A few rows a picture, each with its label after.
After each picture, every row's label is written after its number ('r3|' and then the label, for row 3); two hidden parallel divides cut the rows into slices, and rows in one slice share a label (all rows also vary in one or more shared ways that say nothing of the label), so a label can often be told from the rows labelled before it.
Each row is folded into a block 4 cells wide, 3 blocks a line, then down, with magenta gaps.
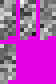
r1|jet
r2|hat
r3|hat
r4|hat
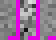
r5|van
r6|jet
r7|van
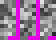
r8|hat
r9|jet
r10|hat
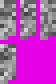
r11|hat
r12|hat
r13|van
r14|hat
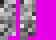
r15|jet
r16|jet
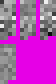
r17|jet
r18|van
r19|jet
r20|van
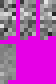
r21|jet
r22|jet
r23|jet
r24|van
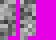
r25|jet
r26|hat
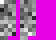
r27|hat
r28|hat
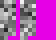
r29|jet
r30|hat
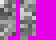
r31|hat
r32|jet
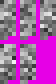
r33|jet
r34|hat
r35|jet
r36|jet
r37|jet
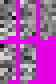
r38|hat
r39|hat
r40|van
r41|jet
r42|hat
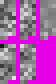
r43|hat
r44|jet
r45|van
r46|jet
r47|hat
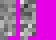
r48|van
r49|hat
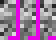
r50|jet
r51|jet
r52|jet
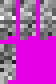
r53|jet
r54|jet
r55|jet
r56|hat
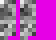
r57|hat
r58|hat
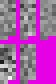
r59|van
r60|van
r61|van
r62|hat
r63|van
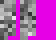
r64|jet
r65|hat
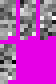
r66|hat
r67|jet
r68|jet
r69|hat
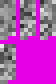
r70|van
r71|hat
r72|jet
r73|hat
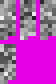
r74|jet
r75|hat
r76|jet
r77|hat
